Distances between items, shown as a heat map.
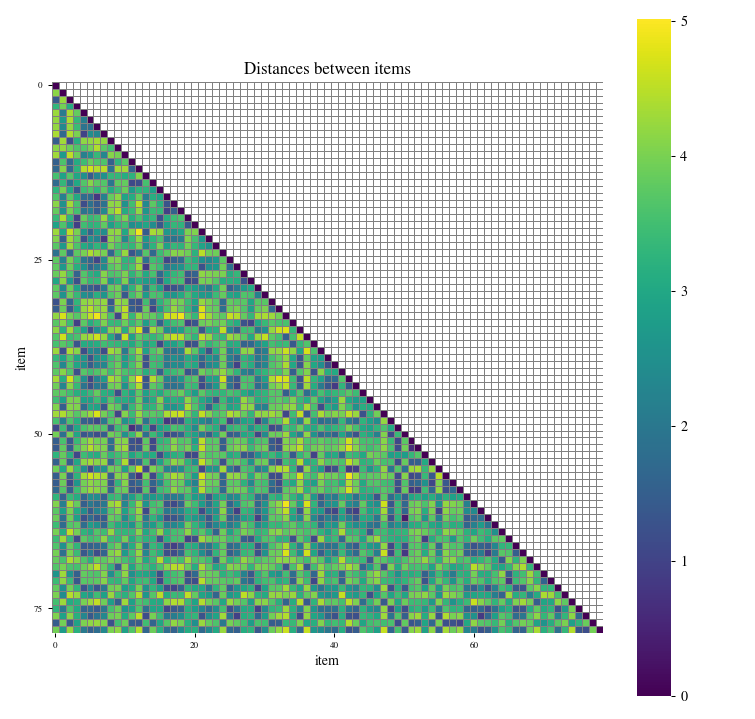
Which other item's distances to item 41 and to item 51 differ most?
52
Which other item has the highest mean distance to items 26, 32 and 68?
33
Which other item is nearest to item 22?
7
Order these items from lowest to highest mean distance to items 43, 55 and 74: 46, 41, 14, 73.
73, 46, 41, 14
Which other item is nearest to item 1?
38
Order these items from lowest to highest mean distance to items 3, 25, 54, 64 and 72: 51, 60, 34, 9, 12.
60, 34, 51, 12, 9
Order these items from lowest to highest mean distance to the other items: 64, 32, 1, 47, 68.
1, 32, 64, 68, 47
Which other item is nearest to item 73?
45
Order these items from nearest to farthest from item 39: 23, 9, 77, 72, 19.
23, 72, 19, 77, 9
